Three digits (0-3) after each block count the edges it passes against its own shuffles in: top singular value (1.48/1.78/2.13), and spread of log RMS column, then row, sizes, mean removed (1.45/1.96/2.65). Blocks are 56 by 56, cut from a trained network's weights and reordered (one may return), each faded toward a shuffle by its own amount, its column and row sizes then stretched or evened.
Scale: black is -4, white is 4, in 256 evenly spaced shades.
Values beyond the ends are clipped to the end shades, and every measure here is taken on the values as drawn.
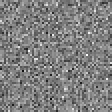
2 0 0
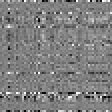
3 1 3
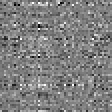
3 1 3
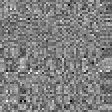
3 0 1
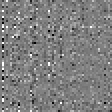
1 3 1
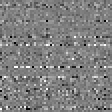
1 1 3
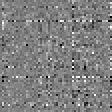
2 2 2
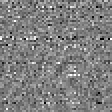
2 0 2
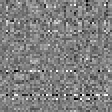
2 1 2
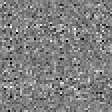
0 1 2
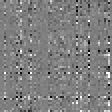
2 3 2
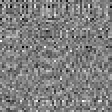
3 1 2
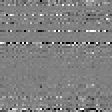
3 0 3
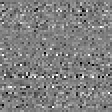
0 0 3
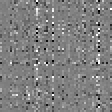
1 3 2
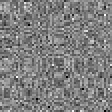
3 0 0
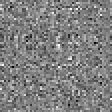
2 2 1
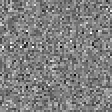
1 0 1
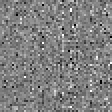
0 2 0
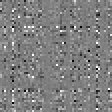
1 3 2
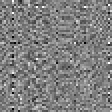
2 2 0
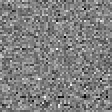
1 0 1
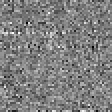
0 0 2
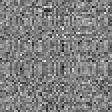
3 1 0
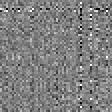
2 2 1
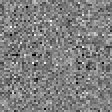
1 1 1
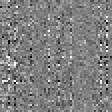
1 3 1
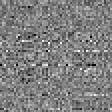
3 0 2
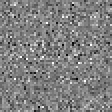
0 0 2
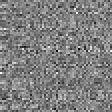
3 0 2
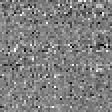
1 0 2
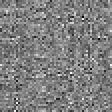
2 1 1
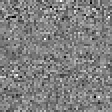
1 0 2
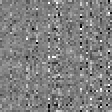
1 3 1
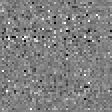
0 1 2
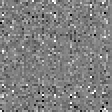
0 2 1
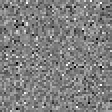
2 1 0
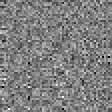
2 1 0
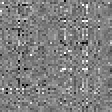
3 2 1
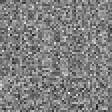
2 0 0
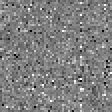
0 1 0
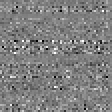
0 1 3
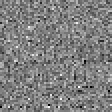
1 0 1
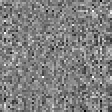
2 2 0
